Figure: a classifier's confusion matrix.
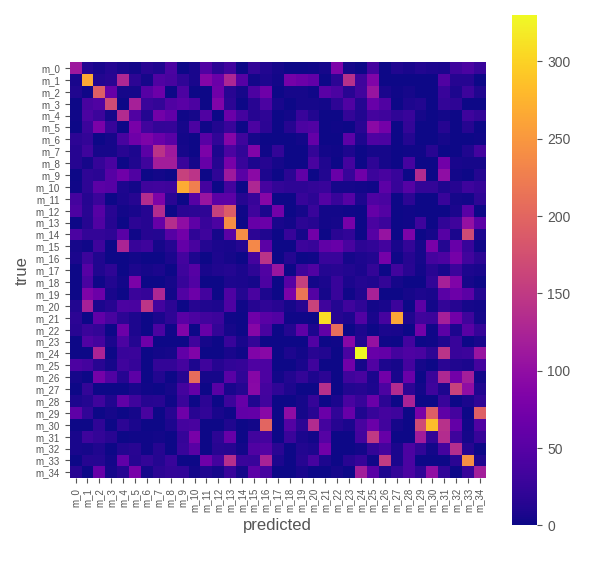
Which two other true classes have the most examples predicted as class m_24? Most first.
m_34, m_9
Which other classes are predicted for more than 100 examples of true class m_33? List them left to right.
m_13, m_16, m_26
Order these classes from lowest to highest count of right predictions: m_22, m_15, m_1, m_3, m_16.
m_16, m_3, m_22, m_15, m_1
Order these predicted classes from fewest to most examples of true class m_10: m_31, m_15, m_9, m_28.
m_31, m_28, m_15, m_9
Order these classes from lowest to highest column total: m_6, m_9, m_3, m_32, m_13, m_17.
m_17, m_3, m_6, m_32, m_9, m_13
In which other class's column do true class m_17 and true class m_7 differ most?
m_8
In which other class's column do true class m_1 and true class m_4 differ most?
m_23
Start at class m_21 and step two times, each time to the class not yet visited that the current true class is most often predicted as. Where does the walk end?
m_32
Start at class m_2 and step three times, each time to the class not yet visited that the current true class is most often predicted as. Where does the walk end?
m_6
